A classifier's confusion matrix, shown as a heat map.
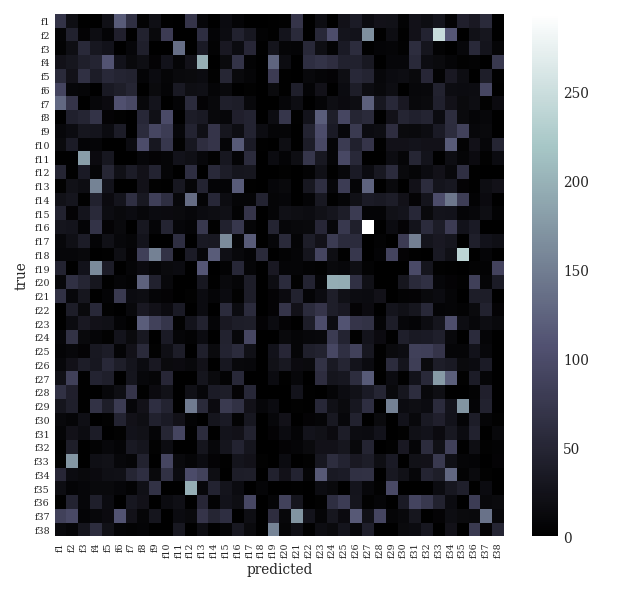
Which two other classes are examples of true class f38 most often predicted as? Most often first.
f19, f36
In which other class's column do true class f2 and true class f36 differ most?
f33
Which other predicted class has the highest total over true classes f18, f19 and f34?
f35
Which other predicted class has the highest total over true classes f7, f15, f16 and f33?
f27
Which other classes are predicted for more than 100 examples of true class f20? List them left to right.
f8, f24, f25
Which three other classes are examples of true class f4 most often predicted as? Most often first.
f13, f19, f5
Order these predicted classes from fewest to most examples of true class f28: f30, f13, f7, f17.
f13, f30, f17, f7
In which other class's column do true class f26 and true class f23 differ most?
f8
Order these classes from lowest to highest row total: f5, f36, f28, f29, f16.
f28, f5, f36, f16, f29
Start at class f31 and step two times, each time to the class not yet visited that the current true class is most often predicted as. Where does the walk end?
f3
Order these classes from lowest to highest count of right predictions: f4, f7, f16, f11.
f11, f4, f16, f7
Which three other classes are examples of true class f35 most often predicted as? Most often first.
f12, f29, f9
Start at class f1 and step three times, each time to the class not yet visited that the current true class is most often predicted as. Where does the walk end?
f21
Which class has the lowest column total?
f18
